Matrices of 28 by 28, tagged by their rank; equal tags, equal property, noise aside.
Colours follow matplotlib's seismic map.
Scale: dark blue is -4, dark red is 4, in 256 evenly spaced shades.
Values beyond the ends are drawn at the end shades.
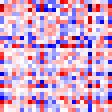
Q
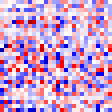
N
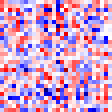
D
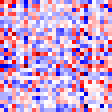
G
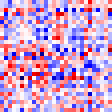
D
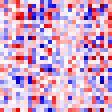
Q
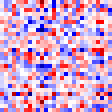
D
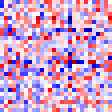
D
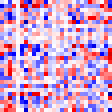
G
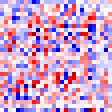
N
